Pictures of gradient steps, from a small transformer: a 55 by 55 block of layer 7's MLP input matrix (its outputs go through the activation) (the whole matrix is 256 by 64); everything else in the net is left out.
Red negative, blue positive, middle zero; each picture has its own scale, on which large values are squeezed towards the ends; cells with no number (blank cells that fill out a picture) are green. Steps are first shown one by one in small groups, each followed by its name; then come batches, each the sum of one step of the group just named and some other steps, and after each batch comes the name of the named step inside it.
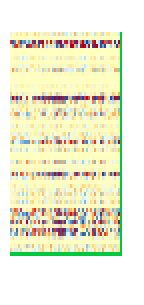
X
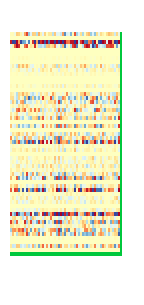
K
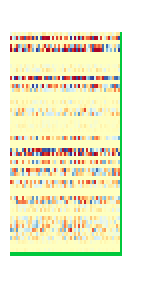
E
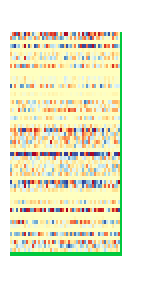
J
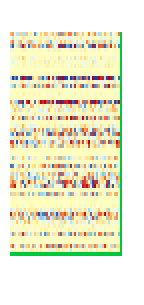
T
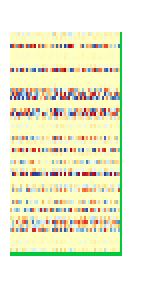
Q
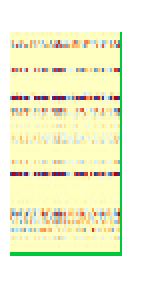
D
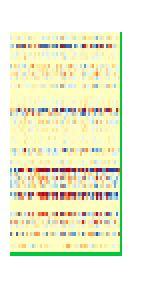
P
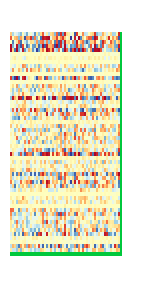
E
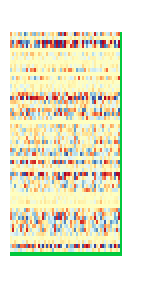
J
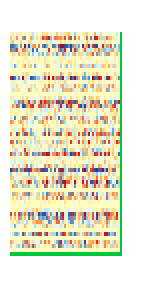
T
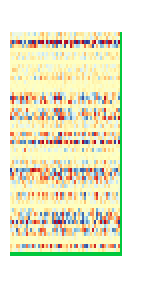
X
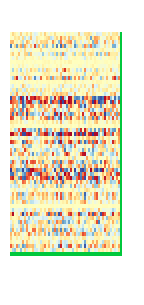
Q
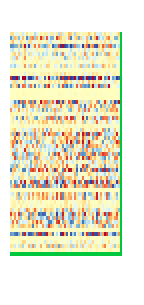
T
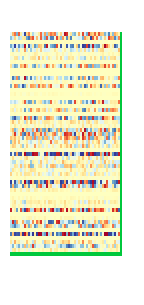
J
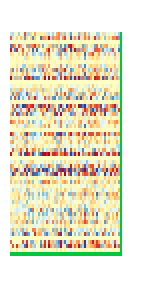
Q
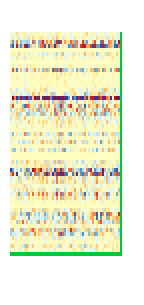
X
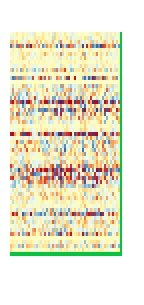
Q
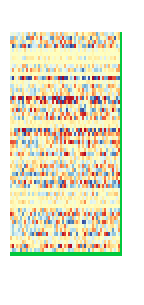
T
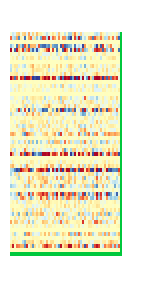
P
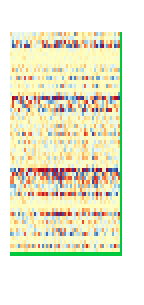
P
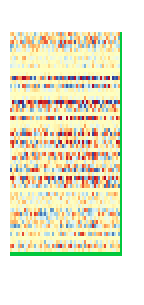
T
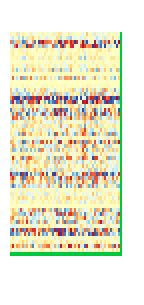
X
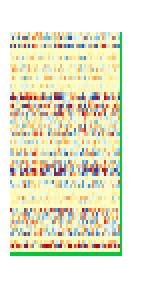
J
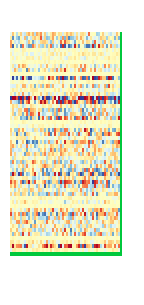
T
